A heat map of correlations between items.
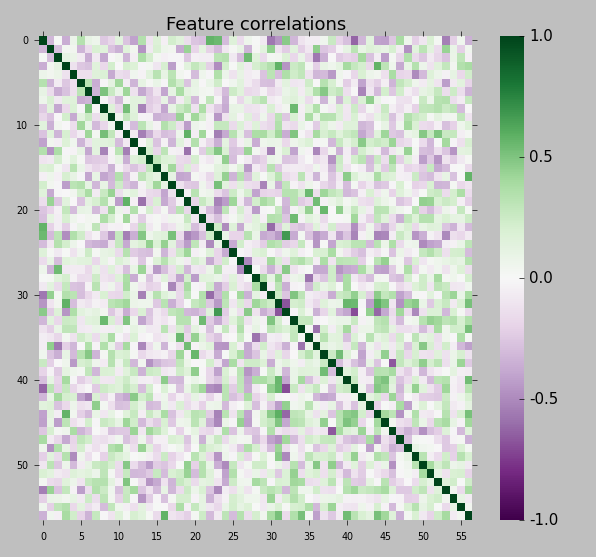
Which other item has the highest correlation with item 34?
56
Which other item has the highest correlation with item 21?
33
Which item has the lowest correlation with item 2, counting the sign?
36
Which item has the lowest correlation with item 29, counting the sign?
17
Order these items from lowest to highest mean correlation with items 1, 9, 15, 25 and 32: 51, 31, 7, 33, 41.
31, 41, 7, 33, 51
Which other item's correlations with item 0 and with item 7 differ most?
53
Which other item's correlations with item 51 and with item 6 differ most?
37
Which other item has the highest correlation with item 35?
18
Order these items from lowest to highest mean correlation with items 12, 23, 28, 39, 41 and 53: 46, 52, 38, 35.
38, 35, 52, 46
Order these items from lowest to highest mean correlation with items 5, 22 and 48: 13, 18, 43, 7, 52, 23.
43, 7, 52, 18, 23, 13
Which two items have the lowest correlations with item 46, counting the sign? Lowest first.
38, 50
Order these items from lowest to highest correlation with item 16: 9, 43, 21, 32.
9, 32, 21, 43
